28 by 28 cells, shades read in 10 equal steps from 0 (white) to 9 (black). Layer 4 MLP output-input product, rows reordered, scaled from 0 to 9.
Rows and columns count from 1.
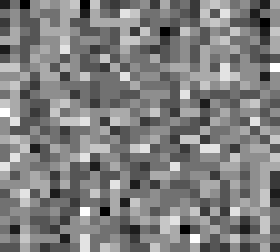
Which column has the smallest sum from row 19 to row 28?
27
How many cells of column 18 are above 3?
22
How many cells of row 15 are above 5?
10
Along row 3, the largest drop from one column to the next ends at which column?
28
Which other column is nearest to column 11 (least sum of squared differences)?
16
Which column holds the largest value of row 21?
14
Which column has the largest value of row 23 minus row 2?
13
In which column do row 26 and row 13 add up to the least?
1
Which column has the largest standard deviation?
9
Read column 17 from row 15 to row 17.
4 5 5
